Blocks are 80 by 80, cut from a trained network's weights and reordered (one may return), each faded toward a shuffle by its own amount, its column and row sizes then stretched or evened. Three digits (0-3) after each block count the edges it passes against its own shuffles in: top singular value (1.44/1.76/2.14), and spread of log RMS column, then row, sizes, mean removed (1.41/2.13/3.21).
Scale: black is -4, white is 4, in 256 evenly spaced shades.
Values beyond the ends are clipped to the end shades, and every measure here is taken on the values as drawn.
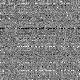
3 0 2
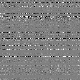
2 1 3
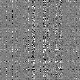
1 3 1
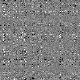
1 2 2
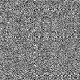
3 0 1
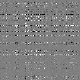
2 2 3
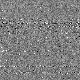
0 0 2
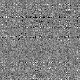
2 2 2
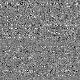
0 0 2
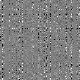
1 3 1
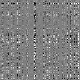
3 3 2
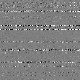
2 0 3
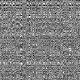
3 2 1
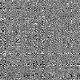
2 2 2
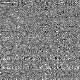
1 1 2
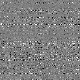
2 1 3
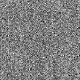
1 1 1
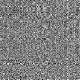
2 1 2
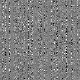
0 3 1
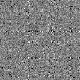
1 1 1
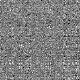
2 2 0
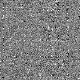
0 2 1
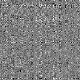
2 2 2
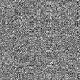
2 1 0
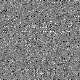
0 0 2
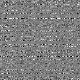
0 1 3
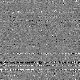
3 1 2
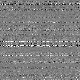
3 0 3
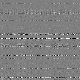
3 0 3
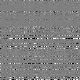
3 1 3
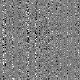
2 3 0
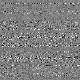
1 0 3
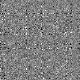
0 2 2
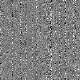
0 3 0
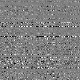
2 1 3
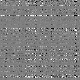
1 2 3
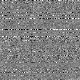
1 0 3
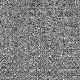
2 1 0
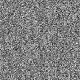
1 0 1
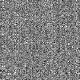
1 1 1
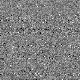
0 0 2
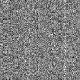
2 2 0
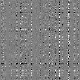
3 3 1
